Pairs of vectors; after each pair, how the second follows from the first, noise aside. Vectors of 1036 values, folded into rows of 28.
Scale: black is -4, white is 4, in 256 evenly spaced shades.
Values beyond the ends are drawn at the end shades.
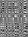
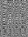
wrapped around, negated, shrunk.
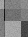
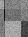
copied.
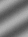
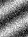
reversed, negated, scaled up.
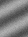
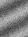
negated.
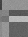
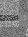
reversed, negated, partly zeroed.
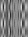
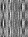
negated.
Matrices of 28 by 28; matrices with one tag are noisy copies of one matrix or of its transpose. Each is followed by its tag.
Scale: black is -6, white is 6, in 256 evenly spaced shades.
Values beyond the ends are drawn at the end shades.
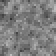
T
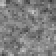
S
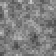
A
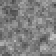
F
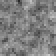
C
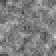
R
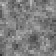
A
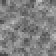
R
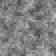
C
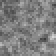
F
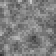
A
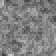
S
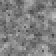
C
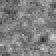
F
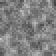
R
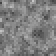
A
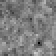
F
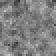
T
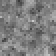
C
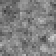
F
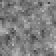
C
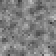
C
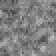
F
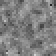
R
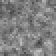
F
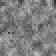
R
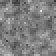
T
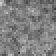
S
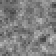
F
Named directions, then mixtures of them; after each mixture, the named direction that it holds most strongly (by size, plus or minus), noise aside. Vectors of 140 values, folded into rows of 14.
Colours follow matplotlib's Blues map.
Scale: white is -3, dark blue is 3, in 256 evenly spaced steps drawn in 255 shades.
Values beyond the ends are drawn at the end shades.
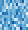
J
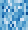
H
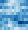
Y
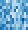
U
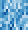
H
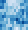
Y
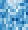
H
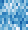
J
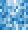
U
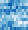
Y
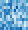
U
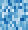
H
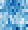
Y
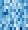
J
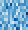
J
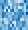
H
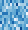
J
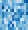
H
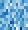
J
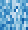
U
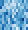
J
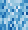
H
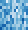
U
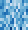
U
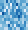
J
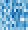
U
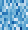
J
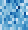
U
